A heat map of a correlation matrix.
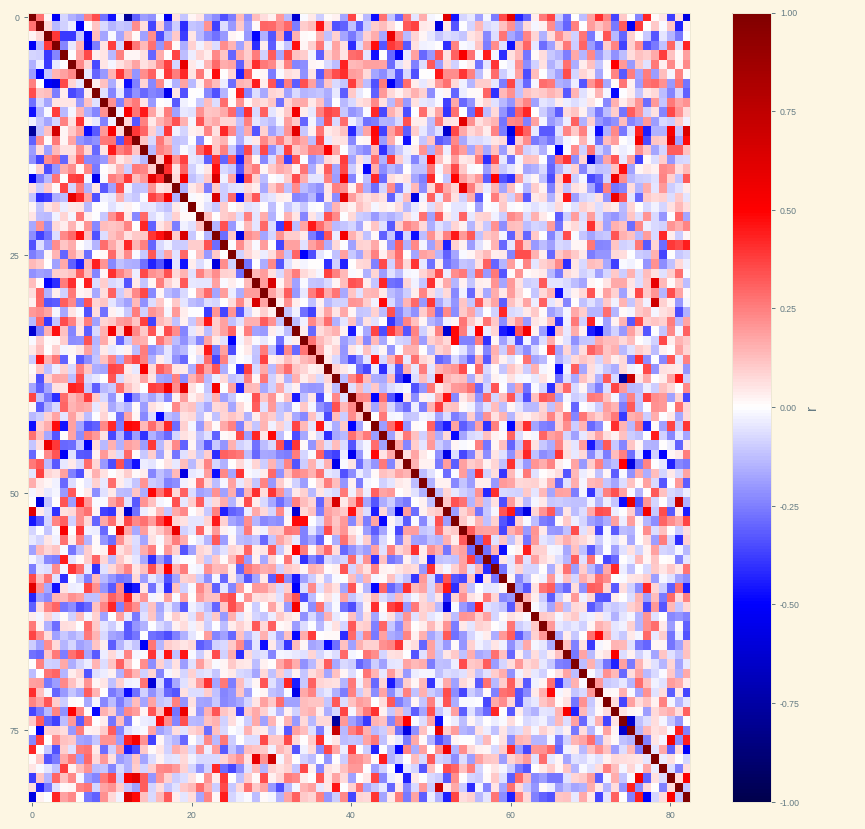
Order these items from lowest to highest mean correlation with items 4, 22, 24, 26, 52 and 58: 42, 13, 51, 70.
13, 42, 51, 70
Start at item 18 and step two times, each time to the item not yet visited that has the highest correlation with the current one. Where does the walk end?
11
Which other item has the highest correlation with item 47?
74
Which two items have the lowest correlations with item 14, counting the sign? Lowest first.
66, 44
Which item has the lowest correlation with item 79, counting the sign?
46
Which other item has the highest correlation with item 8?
26
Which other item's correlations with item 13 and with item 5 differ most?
19
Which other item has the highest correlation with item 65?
71
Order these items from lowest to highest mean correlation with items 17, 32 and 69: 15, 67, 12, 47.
47, 15, 67, 12
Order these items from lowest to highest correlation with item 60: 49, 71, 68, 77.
68, 49, 71, 77
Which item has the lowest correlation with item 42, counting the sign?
16
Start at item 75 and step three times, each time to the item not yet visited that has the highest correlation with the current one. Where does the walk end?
81
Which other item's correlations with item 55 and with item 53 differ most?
34
